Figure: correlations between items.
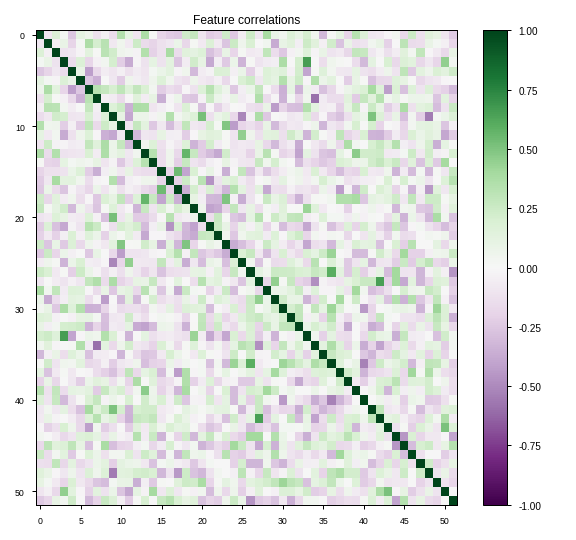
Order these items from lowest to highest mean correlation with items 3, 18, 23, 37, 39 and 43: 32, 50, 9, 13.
32, 9, 50, 13
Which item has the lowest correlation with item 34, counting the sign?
7
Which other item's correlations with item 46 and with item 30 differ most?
36
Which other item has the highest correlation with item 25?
11
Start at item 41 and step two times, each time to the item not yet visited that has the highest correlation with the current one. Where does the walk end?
20
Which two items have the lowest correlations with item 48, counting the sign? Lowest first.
9, 17
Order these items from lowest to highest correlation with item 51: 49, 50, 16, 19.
49, 50, 19, 16
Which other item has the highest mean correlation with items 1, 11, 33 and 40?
6
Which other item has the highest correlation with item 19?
33
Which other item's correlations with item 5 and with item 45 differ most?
44
